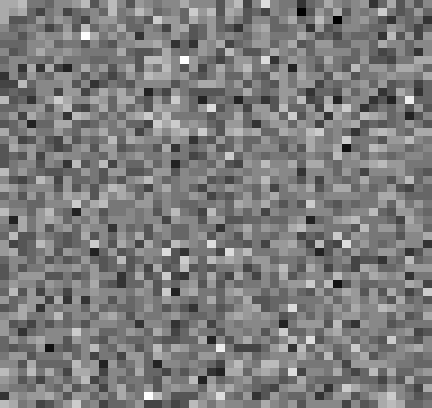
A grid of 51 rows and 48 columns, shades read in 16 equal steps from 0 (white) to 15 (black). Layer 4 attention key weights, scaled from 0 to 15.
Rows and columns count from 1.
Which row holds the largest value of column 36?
32
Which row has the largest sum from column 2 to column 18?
41
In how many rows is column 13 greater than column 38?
24
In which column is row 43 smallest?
35
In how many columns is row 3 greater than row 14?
23
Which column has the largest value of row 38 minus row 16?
8
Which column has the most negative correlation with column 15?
3
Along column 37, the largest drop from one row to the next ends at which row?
16
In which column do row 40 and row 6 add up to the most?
22
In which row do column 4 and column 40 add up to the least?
9
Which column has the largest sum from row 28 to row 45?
20
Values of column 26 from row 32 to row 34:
2 5 8
